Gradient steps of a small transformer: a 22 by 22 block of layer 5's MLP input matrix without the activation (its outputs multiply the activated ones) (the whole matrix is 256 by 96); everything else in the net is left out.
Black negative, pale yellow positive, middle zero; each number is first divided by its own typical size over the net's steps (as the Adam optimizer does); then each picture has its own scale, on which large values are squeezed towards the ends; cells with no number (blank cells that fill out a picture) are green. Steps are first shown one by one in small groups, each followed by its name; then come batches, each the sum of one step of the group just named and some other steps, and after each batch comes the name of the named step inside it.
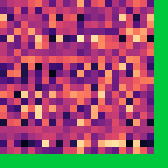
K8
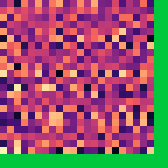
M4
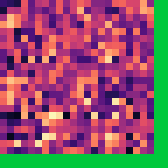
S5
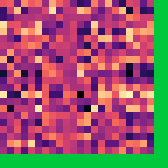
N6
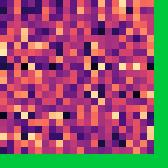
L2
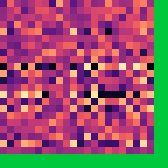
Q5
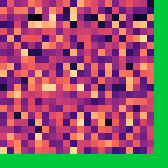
M4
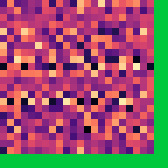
L2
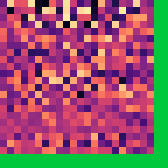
N6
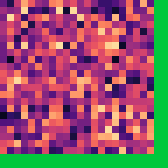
S5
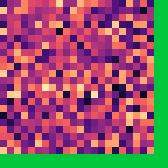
M4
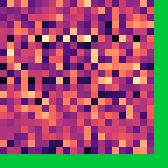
Q5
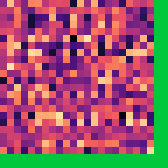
M4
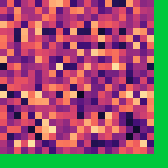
N6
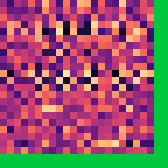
K8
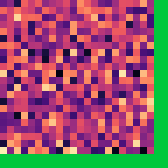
M4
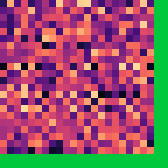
Q5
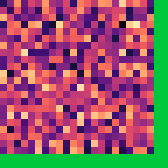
L2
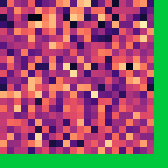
Q5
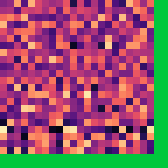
K8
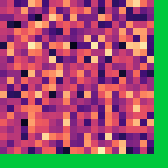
N6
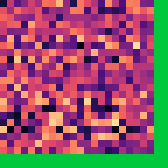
S5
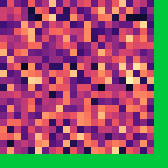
L2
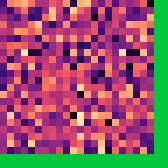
N6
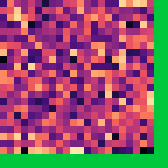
L2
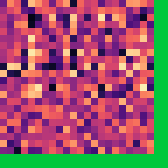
Q5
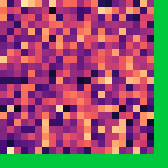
K8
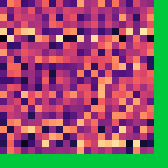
K8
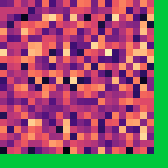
L2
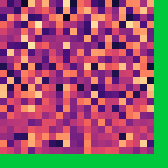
Q5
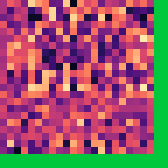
N6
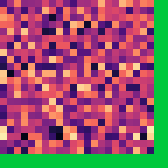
L2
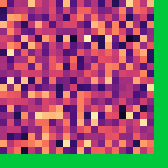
S5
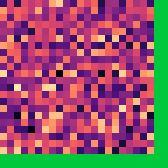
M4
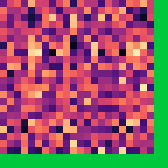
Q5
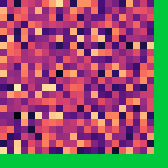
M4
